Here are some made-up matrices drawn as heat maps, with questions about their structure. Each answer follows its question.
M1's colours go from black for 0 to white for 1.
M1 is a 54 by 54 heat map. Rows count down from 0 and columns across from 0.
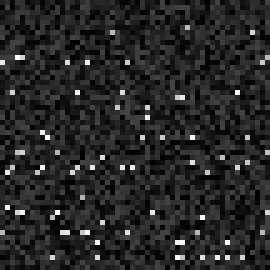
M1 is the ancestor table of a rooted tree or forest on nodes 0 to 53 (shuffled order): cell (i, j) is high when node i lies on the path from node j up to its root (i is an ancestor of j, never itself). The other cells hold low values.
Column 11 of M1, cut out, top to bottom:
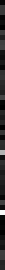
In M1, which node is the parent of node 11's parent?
42
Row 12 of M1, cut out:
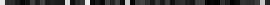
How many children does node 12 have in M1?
5
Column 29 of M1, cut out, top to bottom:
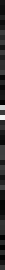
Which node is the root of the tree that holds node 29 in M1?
21
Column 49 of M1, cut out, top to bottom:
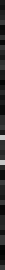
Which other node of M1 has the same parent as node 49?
38
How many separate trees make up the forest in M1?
10
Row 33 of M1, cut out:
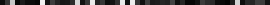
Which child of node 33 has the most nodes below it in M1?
18
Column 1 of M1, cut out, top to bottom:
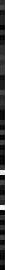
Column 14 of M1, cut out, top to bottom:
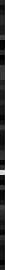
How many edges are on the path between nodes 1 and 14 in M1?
3
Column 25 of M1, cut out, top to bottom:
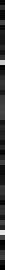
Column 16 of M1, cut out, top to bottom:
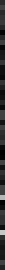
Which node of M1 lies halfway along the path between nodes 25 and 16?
46
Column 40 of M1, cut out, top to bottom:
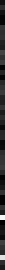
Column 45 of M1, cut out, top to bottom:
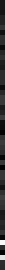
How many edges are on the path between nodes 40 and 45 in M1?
4
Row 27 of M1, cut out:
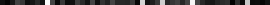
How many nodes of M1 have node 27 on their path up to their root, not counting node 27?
5
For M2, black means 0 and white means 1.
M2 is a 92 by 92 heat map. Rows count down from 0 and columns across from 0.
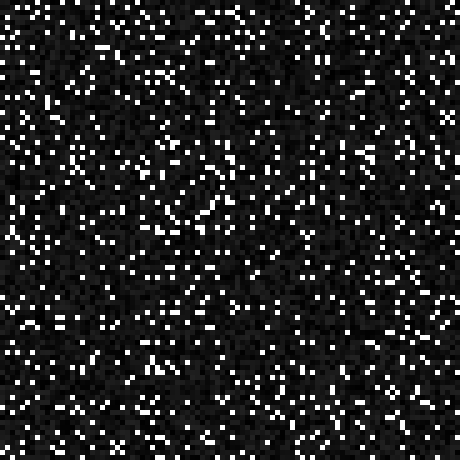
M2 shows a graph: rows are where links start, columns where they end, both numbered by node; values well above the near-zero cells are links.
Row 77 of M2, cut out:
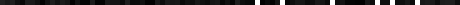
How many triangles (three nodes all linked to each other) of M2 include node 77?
7
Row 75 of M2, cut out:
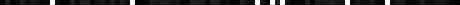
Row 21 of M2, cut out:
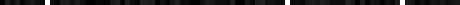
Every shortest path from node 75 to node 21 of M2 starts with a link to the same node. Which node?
node 51
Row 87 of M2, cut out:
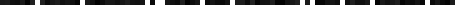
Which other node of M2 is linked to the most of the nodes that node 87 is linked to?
node 74
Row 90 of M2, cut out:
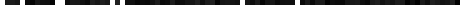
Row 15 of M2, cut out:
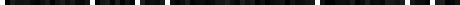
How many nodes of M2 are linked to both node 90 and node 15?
1
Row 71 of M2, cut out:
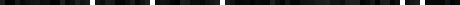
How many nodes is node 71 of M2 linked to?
5
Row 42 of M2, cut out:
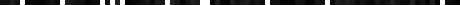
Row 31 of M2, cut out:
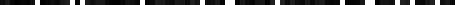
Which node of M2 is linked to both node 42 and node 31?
node 40
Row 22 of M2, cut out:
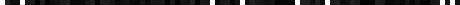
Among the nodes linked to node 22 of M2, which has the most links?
node 4
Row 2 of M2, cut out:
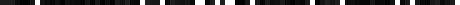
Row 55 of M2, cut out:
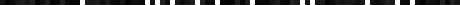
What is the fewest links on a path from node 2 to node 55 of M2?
2
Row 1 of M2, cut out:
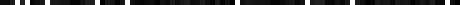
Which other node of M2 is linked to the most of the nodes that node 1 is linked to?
node 6
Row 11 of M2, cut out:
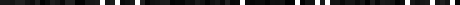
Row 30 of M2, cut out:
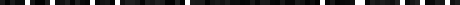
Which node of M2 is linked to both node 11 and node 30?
node 23
